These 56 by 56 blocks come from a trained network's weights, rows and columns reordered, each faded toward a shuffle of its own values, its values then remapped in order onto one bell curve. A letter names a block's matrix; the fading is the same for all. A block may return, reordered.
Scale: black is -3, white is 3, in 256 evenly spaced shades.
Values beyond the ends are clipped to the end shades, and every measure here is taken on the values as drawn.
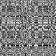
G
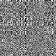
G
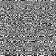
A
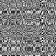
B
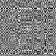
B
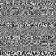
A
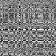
B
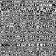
A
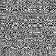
A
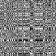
G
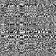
A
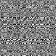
A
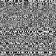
A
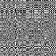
B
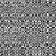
B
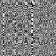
G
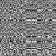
B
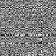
B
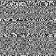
A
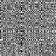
G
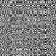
B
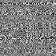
A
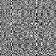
G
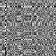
B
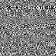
A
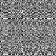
B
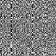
G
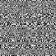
A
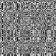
G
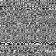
A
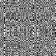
G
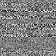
A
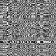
B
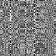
G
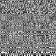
A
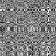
B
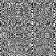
G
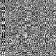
G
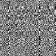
G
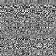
A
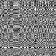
B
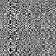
G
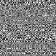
A
